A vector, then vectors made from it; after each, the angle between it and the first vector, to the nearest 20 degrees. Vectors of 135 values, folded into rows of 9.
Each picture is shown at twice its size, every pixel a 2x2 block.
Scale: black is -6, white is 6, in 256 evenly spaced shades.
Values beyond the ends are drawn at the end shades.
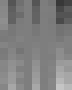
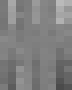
160 degrees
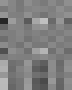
100 degrees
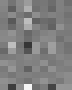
80 degrees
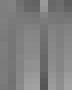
60 degrees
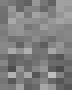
120 degrees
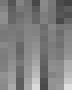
40 degrees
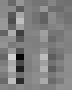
80 degrees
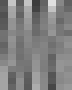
80 degrees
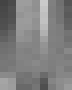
80 degrees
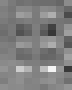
80 degrees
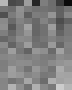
40 degrees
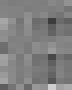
80 degrees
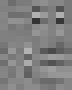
80 degrees
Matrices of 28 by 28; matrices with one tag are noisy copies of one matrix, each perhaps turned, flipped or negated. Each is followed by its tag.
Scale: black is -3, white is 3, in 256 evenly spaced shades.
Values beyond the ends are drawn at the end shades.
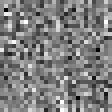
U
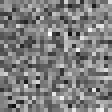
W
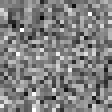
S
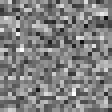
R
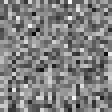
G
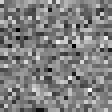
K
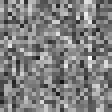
R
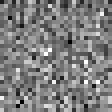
W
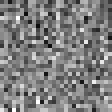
W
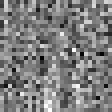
U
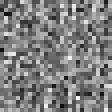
U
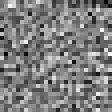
G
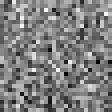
W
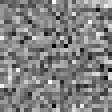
G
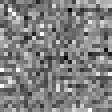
G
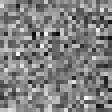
W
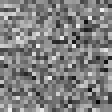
K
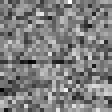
R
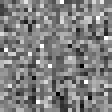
U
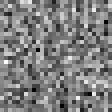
U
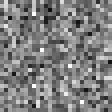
U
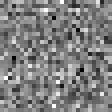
S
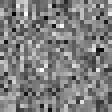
R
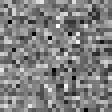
K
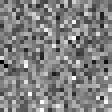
K
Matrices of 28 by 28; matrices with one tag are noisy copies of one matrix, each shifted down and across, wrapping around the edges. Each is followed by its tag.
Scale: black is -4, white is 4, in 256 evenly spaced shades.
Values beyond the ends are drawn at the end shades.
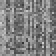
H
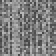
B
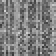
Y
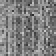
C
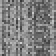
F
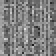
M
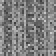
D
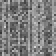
D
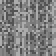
C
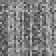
C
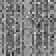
B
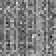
B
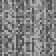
B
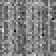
C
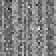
Y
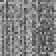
F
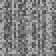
Y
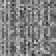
M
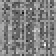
Y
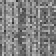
D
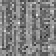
H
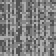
M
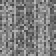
D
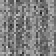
C
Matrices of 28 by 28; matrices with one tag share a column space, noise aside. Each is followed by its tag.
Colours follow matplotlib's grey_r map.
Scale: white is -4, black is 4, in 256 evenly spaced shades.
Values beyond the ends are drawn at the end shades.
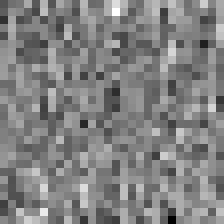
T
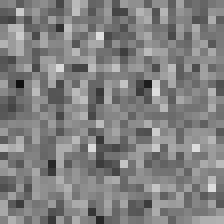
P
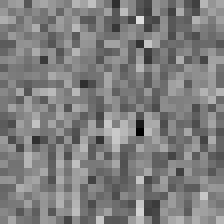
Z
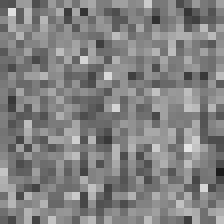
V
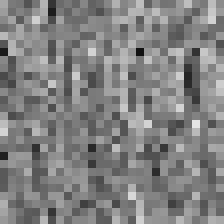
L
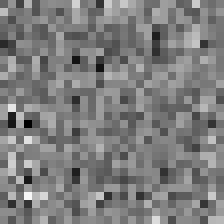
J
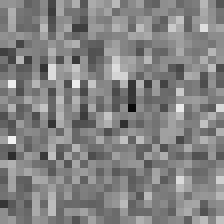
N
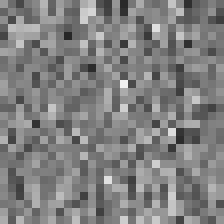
T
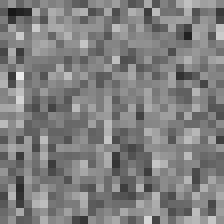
V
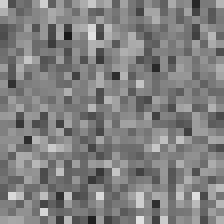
J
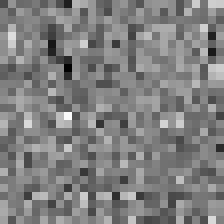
J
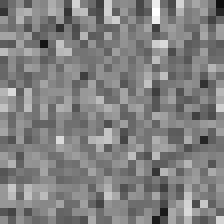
T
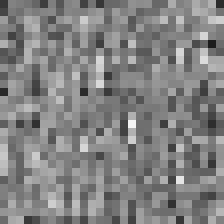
Z
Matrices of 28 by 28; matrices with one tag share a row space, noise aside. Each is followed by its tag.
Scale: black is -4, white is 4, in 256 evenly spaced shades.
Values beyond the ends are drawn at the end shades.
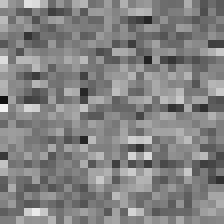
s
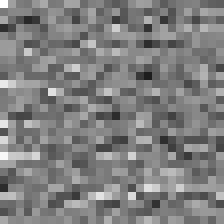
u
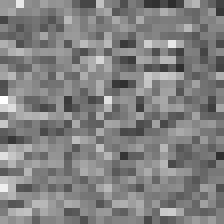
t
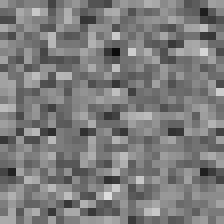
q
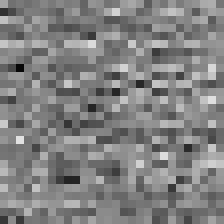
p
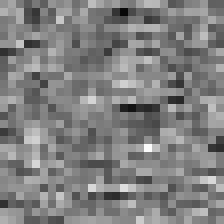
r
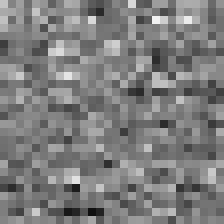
p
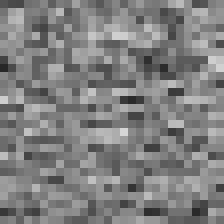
r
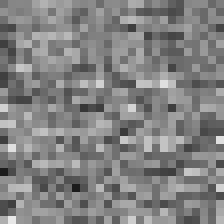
t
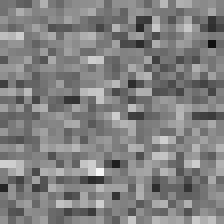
p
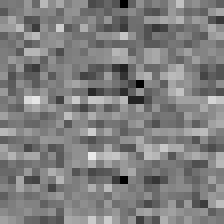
r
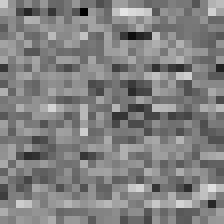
s
